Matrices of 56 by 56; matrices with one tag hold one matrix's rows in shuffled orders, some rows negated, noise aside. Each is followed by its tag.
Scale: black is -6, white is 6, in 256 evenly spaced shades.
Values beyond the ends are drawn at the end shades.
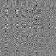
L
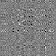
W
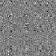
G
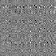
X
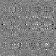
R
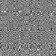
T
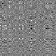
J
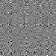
G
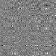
R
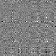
R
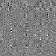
G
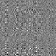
L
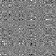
J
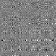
R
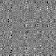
G
